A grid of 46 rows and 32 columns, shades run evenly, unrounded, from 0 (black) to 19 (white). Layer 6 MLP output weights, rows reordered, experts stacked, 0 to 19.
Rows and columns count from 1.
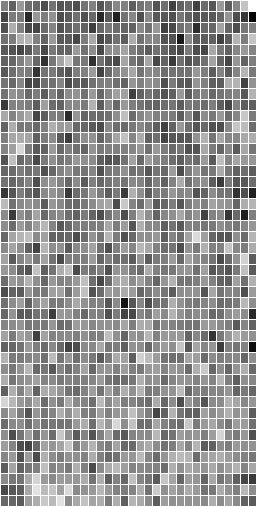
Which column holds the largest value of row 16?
28
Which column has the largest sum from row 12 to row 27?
18
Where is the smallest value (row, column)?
2, 32
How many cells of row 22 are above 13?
5
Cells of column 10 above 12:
4
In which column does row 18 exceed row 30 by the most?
17
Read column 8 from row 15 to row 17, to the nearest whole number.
9 10 10
